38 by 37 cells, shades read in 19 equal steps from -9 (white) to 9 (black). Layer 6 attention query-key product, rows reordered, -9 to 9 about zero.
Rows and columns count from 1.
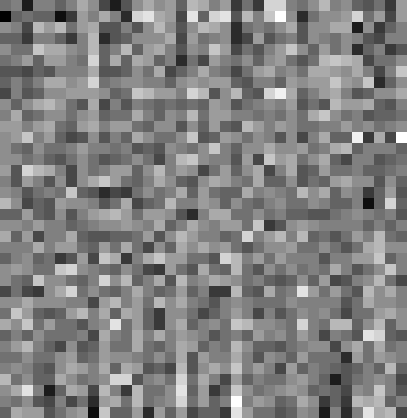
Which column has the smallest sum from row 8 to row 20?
9
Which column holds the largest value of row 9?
1
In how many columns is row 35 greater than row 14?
14
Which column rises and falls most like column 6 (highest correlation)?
12
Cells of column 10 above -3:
28
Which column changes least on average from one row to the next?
27
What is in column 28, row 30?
-6
